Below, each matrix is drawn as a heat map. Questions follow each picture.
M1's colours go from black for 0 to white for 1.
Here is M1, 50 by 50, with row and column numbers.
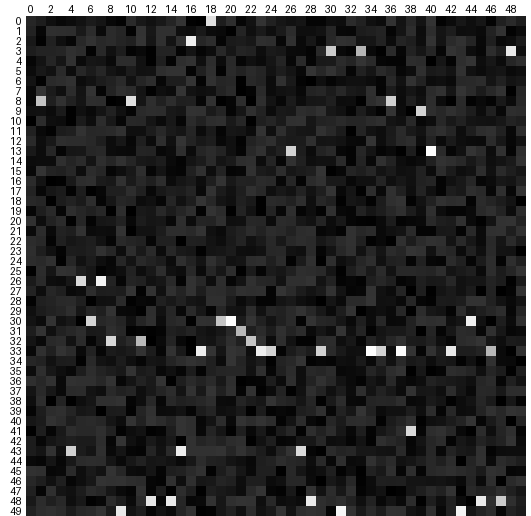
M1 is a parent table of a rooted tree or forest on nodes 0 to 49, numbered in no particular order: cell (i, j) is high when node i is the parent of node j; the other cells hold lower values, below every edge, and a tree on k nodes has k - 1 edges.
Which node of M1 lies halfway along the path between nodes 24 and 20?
3
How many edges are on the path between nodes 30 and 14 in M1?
3
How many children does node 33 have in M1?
9
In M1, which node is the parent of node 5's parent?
13
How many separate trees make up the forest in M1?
8
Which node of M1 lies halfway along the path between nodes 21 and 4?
49
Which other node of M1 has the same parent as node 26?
40
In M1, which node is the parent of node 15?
43
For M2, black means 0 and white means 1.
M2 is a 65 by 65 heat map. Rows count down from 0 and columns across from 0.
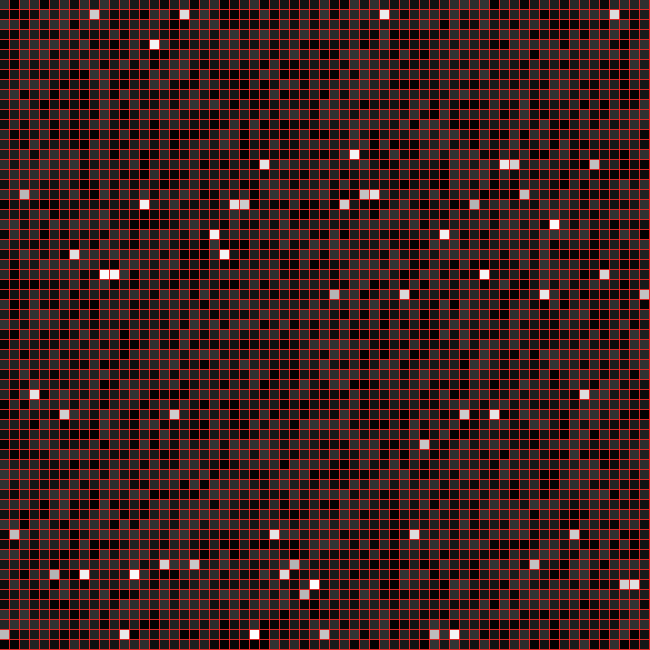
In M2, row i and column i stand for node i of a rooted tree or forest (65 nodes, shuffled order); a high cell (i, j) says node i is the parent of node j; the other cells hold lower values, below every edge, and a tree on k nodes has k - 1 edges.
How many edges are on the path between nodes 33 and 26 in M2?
4
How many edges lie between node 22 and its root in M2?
4
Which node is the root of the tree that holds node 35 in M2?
4
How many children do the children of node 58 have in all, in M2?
6
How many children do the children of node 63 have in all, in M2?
2
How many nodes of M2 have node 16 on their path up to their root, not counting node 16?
5
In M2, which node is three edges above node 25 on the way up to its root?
39
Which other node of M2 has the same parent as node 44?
21
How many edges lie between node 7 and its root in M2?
4
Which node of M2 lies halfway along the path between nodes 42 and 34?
23
